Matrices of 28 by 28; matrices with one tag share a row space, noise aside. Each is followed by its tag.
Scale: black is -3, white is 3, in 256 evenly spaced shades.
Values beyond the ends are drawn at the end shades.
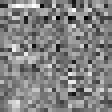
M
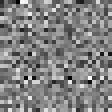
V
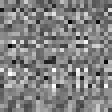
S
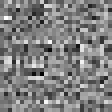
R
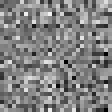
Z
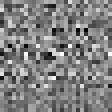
S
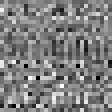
S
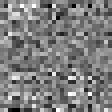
M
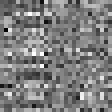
R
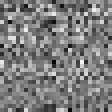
S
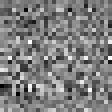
V
